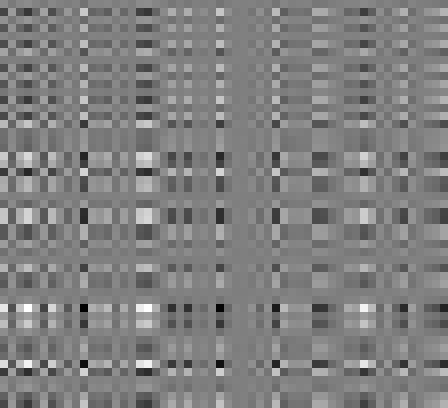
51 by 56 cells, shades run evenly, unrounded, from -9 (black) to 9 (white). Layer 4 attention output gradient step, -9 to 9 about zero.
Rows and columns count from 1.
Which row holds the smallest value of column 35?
39
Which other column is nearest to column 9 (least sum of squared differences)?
54
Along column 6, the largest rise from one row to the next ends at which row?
47
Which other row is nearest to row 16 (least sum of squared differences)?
41
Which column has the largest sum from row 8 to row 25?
28
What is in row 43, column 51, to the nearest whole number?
1
